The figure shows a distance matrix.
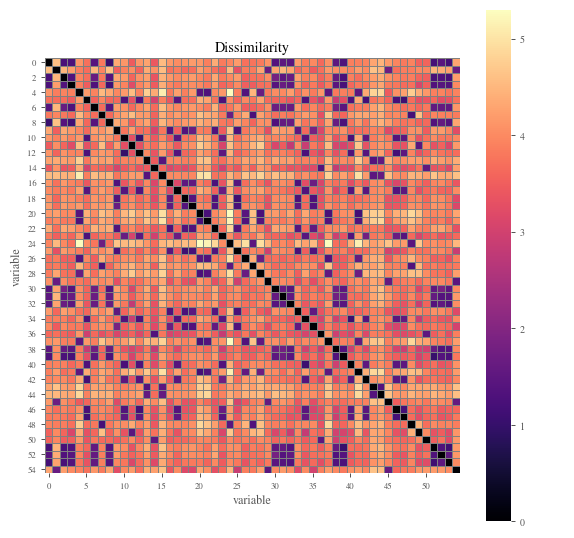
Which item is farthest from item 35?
24
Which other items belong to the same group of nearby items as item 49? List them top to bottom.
11
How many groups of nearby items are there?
9
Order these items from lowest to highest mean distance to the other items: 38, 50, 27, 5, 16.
38, 5, 16, 50, 27
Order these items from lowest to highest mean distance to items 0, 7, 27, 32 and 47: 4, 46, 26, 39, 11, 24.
39, 24, 46, 11, 26, 4
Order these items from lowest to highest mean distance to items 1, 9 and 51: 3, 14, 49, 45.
45, 3, 14, 49
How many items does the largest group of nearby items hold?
13
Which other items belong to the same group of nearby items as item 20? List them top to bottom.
4, 21, 26, 28, 37, 41
